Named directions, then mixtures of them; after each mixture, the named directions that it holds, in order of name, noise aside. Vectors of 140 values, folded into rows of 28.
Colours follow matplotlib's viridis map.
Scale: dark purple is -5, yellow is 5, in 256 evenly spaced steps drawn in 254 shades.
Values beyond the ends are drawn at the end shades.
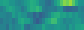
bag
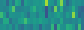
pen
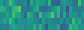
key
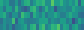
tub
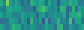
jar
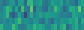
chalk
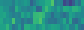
bag, tub.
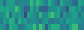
chalk, key, tub.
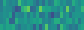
key, tub.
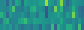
pen.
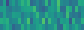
jar.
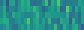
jar.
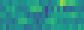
bag, pen.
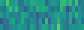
bag, jar, tub.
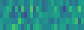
chalk.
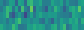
chalk.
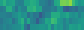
bag.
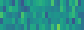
jar, pen, tub.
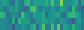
pen, tub.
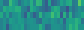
bag, chalk, key.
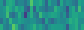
chalk, jar, key.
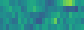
bag.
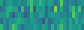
chalk, jar, pen.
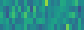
chalk, pen.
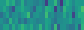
pen.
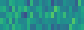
key, tub.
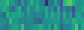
bag, key, pen.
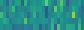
pen.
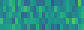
tub.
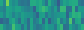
jar.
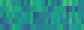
bag, jar, key.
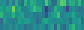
bag, key, pen.
